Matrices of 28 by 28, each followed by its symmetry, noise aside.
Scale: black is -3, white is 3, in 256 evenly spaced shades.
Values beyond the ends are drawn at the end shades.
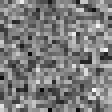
no symmetry.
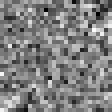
antisymmetric.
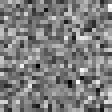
antisymmetric.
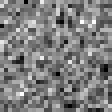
symmetric.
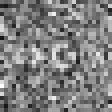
mirrored top to bottom.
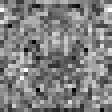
mirrored left to right.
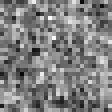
antisymmetric.
